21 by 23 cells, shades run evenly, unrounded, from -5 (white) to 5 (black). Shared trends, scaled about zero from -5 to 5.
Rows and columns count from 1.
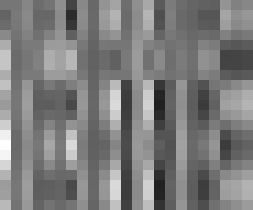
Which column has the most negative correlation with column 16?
17
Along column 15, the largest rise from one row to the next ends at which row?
9
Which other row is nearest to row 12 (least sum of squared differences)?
18
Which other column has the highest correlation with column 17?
1
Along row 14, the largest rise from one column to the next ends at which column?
2
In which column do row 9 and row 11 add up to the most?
15
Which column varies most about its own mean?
7
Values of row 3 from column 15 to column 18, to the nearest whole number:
2 0 1 1
